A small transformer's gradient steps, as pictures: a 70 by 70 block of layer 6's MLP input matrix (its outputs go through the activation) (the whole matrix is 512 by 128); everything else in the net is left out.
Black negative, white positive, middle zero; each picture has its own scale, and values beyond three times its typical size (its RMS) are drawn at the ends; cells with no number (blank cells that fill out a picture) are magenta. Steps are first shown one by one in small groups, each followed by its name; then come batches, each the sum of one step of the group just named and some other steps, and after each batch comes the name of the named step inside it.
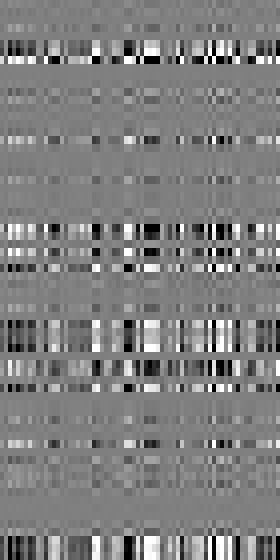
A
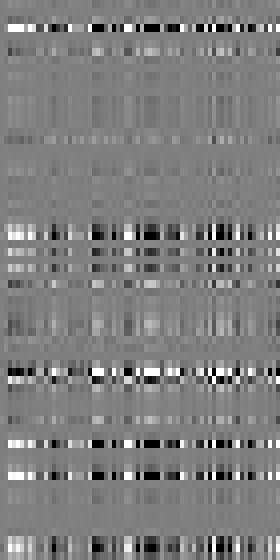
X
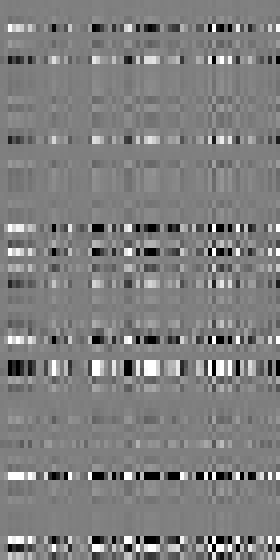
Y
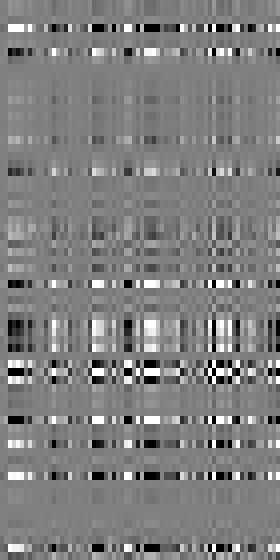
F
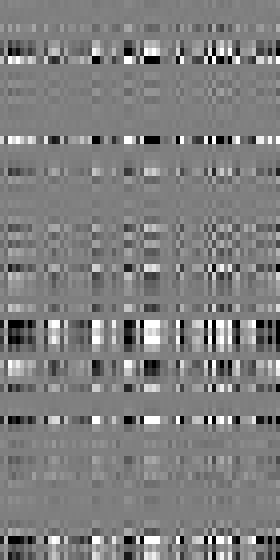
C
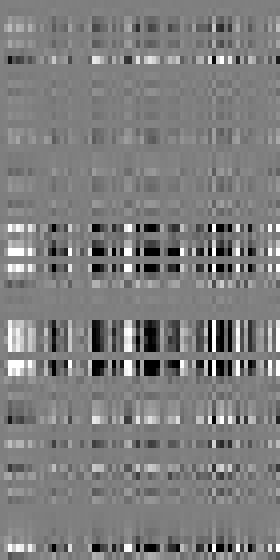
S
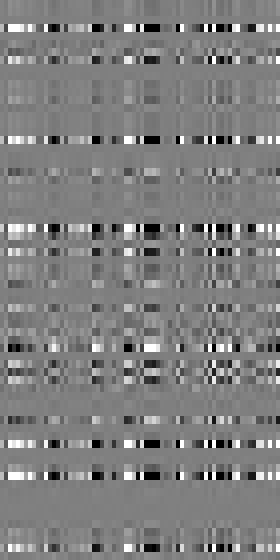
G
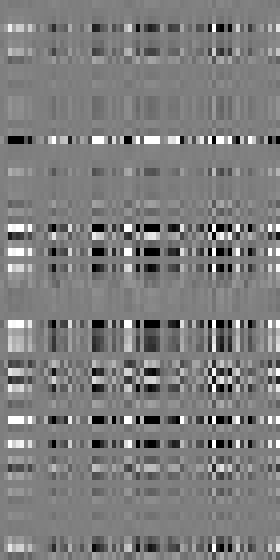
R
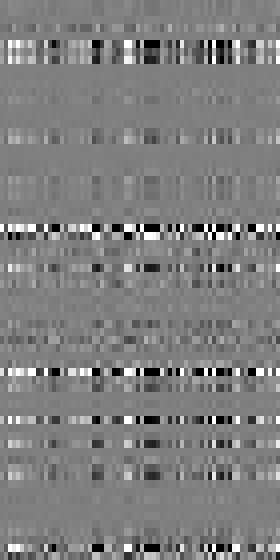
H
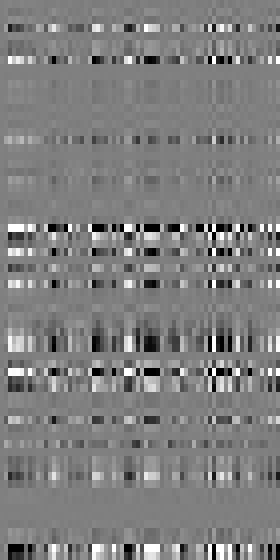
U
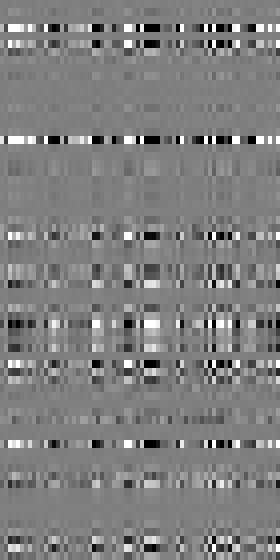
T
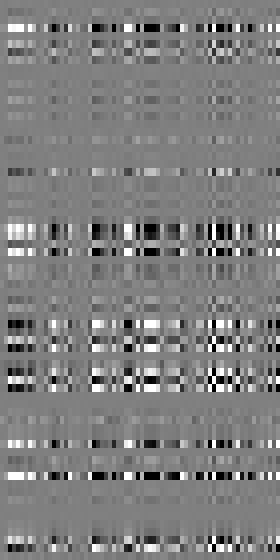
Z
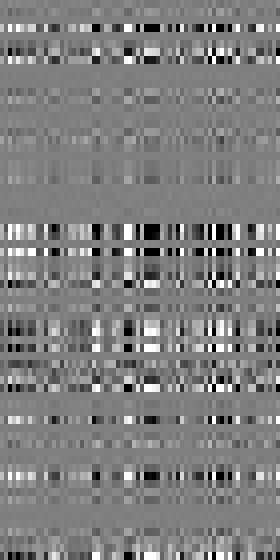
A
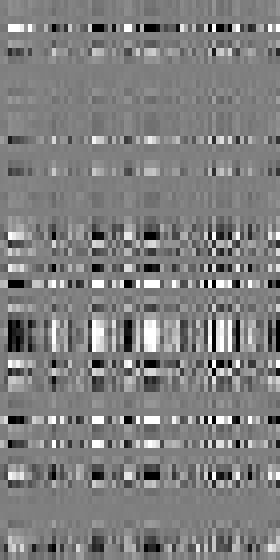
F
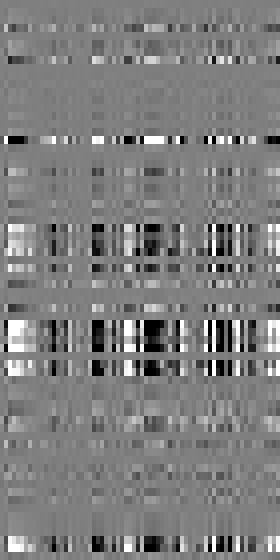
S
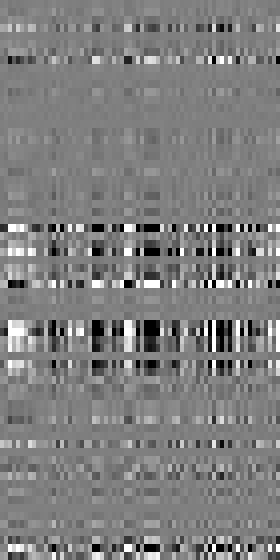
S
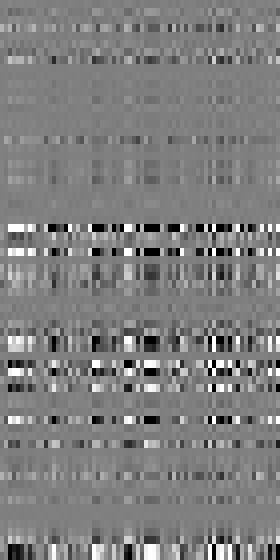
U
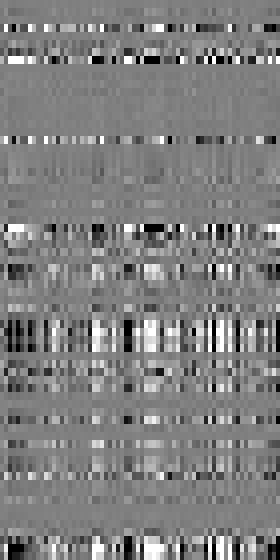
C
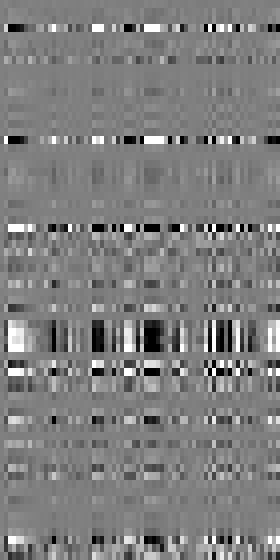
U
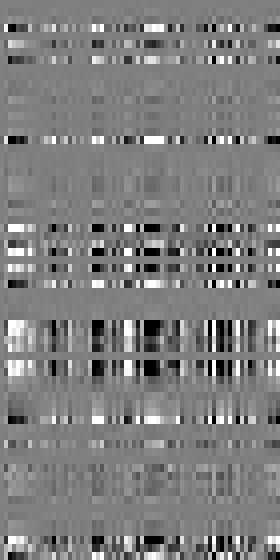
S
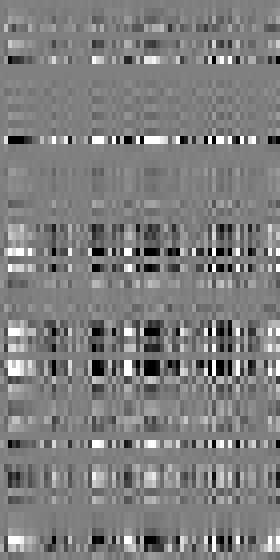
S
